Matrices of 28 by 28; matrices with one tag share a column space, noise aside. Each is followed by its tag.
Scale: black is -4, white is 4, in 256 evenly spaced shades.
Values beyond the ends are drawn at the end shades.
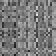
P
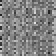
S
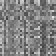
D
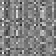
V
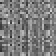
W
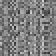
S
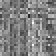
W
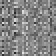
S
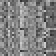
P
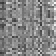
V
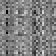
S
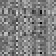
S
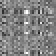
S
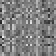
W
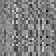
W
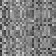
V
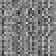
S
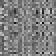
S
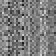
S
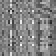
W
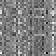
S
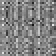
V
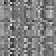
V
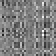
P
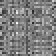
S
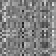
P
